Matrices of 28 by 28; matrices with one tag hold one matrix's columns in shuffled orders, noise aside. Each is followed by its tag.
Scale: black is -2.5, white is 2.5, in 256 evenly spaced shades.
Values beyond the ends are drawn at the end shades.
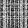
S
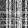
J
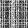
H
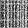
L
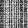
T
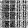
L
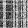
L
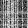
J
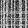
J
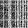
L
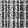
L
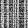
T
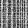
T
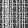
T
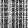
S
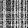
J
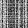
T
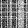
S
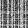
J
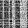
H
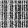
L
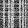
S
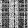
S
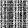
H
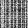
T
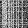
H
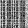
H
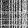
J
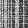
T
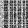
H
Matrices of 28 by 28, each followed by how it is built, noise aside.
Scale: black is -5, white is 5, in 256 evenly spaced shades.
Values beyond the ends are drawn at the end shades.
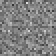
repeating columns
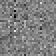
uneven columns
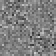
block diagonal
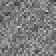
Hankel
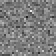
repeating columns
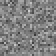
noise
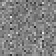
uneven columns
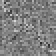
banded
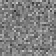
noise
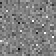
sparse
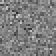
banded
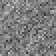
Hankel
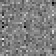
uneven columns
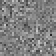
block diagonal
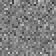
repeating columns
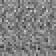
repeating columns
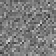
Hankel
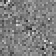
banded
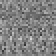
repeating columns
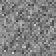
Hankel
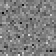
sparse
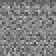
repeating columns
